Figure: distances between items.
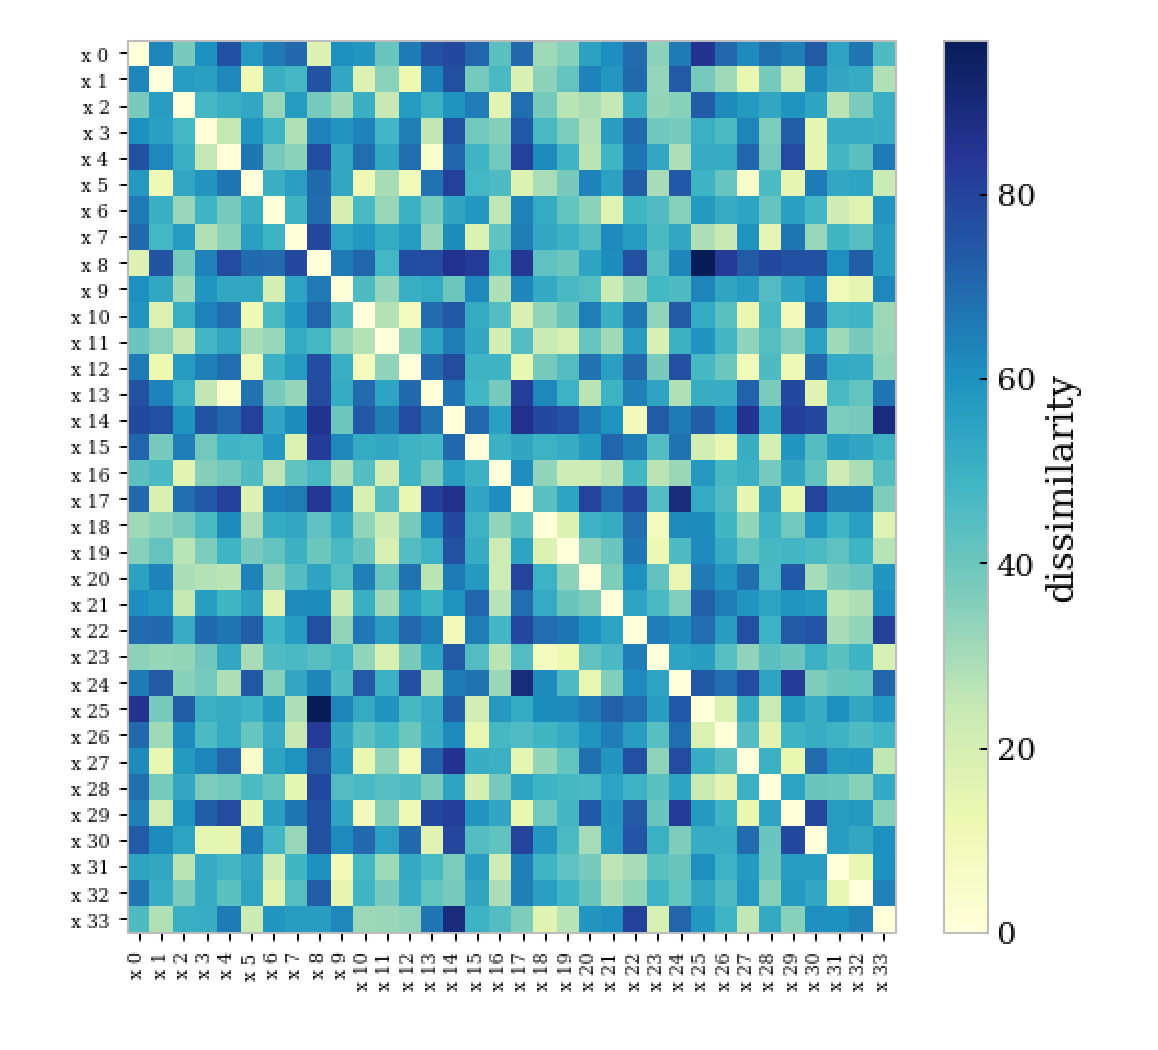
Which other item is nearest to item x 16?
x 2
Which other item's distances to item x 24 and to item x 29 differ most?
x 17
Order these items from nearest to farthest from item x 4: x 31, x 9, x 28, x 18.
x 28, x 31, x 9, x 18
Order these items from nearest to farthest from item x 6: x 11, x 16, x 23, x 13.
x 16, x 11, x 13, x 23
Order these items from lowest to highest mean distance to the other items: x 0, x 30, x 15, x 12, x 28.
x 28, x 12, x 15, x 30, x 0
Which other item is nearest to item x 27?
x 5
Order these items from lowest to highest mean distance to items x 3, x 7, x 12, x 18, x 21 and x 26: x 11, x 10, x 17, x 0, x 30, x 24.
x 11, x 10, x 30, x 17, x 24, x 0
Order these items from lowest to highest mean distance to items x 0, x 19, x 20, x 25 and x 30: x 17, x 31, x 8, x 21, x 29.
x 31, x 21, x 8, x 29, x 17
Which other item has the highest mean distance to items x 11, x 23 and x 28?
x 14
